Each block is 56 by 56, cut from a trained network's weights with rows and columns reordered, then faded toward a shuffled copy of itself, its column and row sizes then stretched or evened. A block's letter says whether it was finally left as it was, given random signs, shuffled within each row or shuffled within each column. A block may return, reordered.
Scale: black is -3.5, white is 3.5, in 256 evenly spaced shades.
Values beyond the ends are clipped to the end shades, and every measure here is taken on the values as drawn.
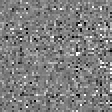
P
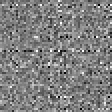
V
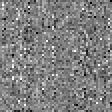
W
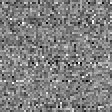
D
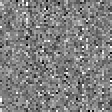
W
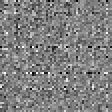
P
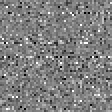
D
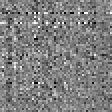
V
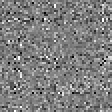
P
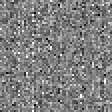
W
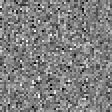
W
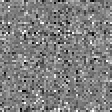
P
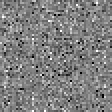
W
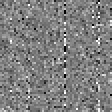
W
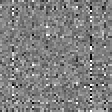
V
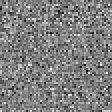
D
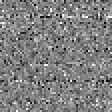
D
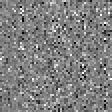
W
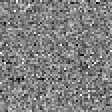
D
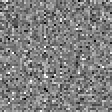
W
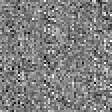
W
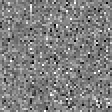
W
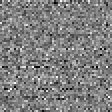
D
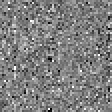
W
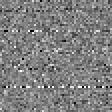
D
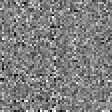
P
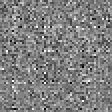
P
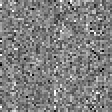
W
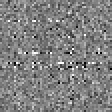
P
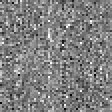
W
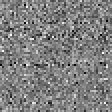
P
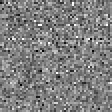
D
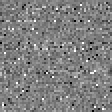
D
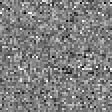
D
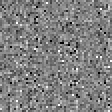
W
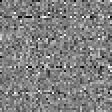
P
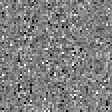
W
